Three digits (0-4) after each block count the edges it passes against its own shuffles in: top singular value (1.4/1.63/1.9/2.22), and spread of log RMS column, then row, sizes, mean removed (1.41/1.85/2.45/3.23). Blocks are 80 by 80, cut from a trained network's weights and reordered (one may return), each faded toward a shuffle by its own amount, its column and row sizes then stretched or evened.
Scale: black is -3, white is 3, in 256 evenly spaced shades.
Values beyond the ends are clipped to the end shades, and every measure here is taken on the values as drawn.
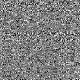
2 0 3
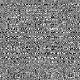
3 2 4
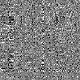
3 3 3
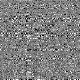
2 1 4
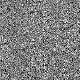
0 2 0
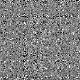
1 3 3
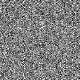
2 2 0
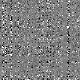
1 4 3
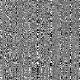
3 4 2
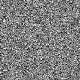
1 0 0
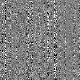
3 4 1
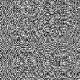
4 2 1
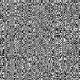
4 4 1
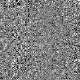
2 4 2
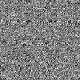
2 0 3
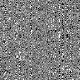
2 4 0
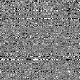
3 2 4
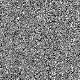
0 2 0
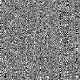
3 3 1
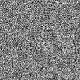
2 0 1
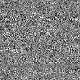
2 1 3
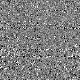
0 2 3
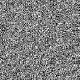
2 0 2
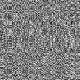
4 1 0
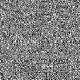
2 0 2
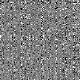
1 4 2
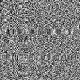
3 1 0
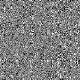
1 3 2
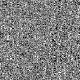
1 2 1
